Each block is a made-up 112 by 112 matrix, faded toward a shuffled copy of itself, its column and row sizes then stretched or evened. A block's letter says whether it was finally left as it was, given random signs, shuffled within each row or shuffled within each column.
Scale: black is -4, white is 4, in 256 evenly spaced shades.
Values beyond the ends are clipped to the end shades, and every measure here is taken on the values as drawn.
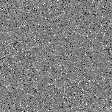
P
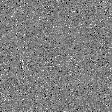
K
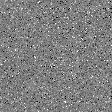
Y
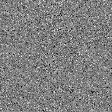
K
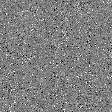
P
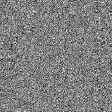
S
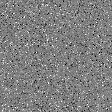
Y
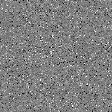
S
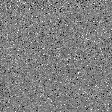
Y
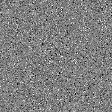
P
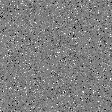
P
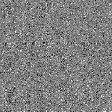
S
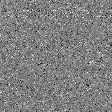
Y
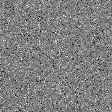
P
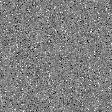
P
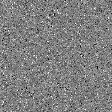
P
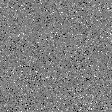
Y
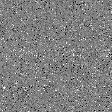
S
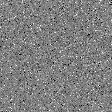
P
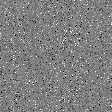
P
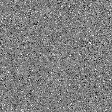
K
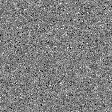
Y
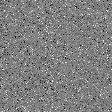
P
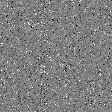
P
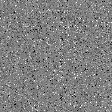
K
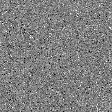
P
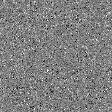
K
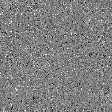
S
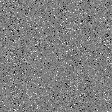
P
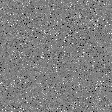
Y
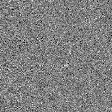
S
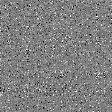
K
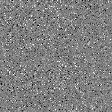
S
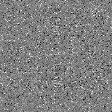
S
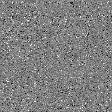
S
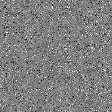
S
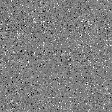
K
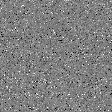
Y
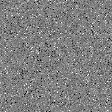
S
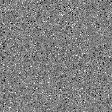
S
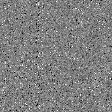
P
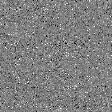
K
